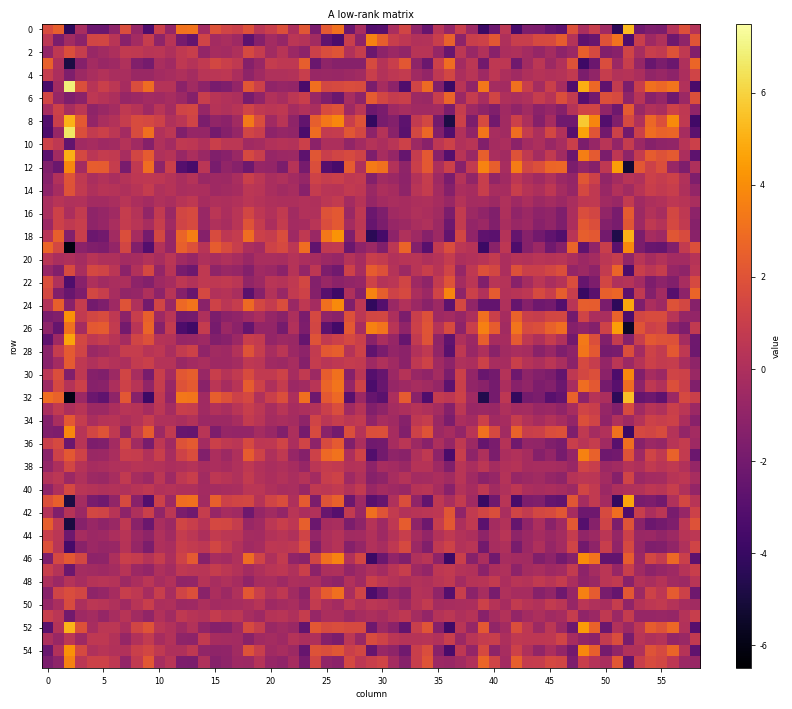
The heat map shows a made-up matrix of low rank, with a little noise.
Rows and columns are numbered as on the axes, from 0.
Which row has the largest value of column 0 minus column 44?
32
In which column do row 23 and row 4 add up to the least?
48
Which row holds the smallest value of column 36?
8
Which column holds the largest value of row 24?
52
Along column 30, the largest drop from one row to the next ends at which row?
24
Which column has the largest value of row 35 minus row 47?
2
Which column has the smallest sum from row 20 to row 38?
36
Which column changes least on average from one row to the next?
41
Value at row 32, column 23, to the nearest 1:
3
